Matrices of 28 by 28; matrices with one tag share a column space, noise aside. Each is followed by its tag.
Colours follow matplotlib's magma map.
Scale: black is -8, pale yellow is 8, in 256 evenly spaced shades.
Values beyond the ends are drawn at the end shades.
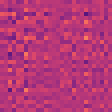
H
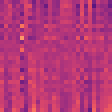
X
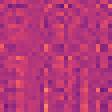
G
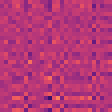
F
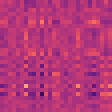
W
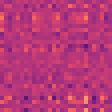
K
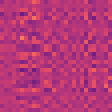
H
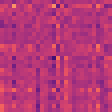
G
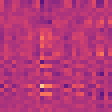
W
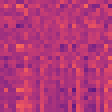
G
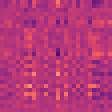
W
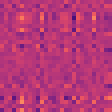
K
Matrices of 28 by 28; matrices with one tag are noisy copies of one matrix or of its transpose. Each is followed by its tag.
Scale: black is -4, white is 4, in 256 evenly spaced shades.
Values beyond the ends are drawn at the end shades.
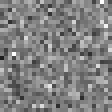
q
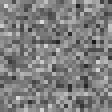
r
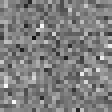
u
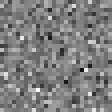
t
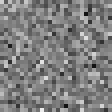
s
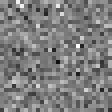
s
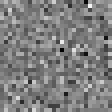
s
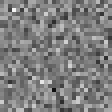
q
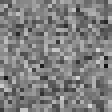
r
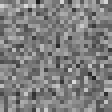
u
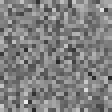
u
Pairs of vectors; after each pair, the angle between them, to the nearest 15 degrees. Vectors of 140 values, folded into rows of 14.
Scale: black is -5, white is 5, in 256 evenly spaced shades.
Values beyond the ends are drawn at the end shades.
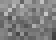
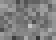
90 degrees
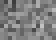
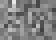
150 degrees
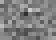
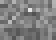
45 degrees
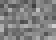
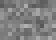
60 degrees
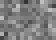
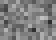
105 degrees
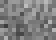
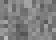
45 degrees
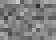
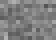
45 degrees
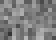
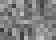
45 degrees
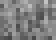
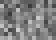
150 degrees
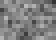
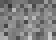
90 degrees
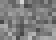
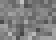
15 degrees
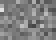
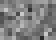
90 degrees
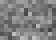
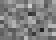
90 degrees
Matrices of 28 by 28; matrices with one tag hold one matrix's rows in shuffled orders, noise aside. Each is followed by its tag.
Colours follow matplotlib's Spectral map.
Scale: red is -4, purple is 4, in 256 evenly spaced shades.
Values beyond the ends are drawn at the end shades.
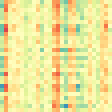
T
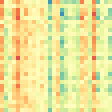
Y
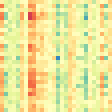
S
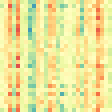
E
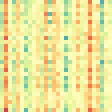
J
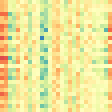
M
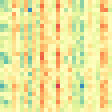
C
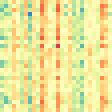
C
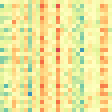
C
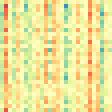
J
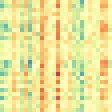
C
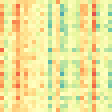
Y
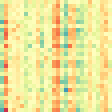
T
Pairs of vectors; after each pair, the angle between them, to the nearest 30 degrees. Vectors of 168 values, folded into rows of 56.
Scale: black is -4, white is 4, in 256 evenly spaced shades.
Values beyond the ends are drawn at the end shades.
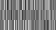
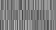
30 degrees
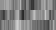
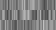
120 degrees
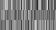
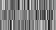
90 degrees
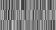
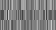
150 degrees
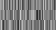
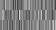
90 degrees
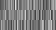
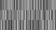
30 degrees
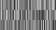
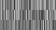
30 degrees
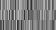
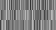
90 degrees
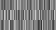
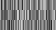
90 degrees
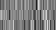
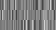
60 degrees
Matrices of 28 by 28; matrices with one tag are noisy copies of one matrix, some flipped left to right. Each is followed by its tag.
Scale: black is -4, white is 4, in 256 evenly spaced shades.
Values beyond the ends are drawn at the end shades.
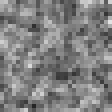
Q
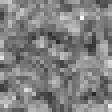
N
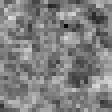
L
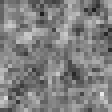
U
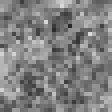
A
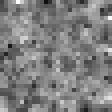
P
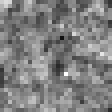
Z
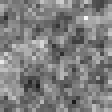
A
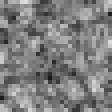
Q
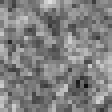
A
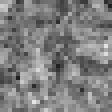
Z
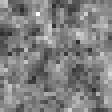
U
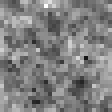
A
